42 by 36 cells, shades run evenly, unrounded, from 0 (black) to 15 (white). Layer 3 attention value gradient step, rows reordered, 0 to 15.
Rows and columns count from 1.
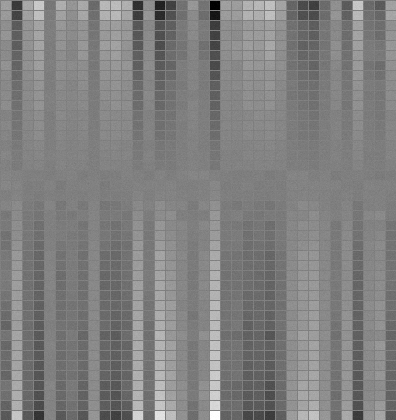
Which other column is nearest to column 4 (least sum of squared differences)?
33
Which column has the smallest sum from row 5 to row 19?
20
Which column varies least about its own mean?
5
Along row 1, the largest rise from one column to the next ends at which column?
21
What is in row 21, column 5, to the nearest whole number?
8
